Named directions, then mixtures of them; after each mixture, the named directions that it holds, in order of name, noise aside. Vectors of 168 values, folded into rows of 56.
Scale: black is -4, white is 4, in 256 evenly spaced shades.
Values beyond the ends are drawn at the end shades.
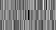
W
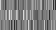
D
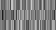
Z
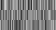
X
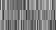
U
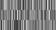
W, X.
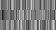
Z.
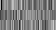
U, X, Z.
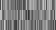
U, W.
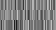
D, W, X.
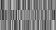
X, Z.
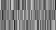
D, Z.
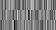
D, W, Z.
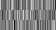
D, Z.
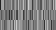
D, X.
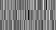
W.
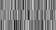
D, W, X.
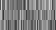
U.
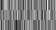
W, X.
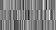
W, X.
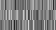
D, W.
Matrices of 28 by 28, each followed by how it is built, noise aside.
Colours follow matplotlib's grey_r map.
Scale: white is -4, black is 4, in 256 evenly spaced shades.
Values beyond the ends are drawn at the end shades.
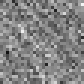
Toeplitz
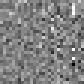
uneven columns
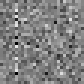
uneven columns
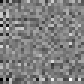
low rank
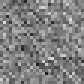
Toeplitz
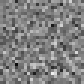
low rank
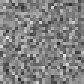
noise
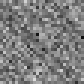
Toeplitz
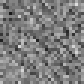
Toeplitz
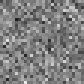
Toeplitz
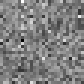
low rank
